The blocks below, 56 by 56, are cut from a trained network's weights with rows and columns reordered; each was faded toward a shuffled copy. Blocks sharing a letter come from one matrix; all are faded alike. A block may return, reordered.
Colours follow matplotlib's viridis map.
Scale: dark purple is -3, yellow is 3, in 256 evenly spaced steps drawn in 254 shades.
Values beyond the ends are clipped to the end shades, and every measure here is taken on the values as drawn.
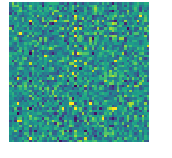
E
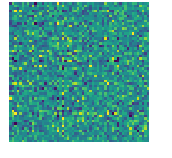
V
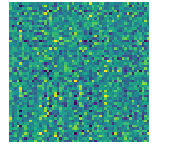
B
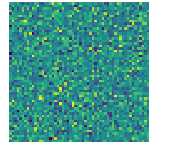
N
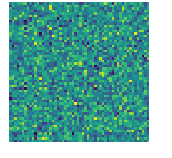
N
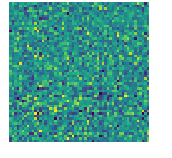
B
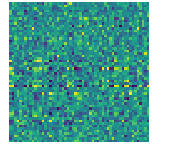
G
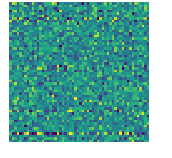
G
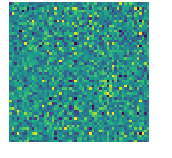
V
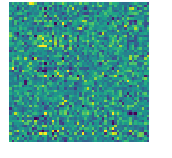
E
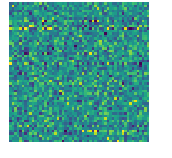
G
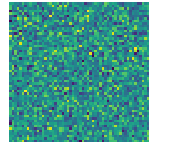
N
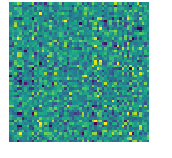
E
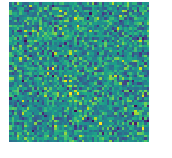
N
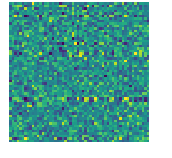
G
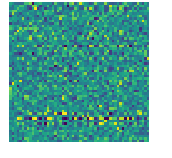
G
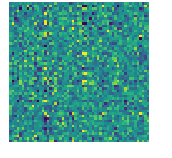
E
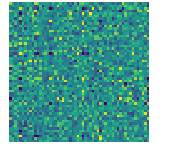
V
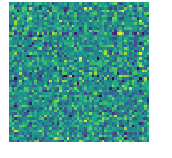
B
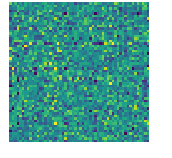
B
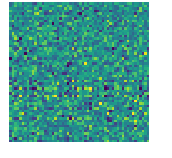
B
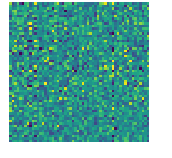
E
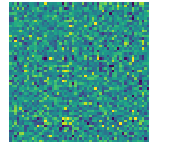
V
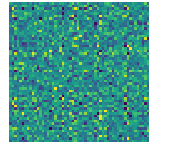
E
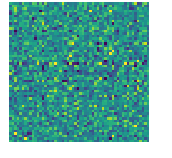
B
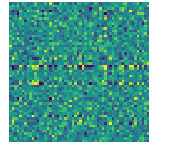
G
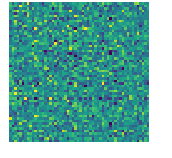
B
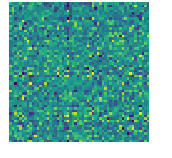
E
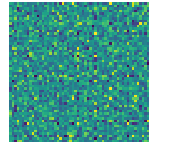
V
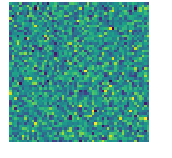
N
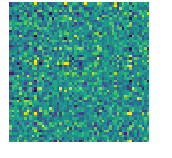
E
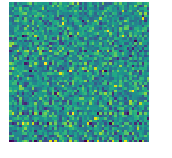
G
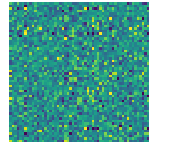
V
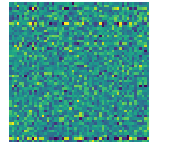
G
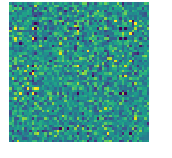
V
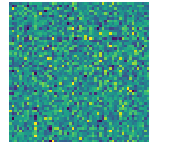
B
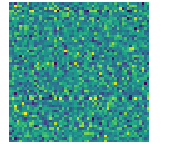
B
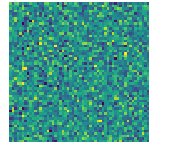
N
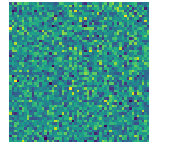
N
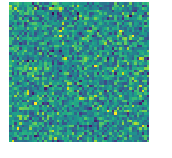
N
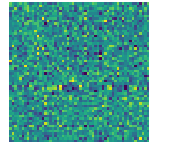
B
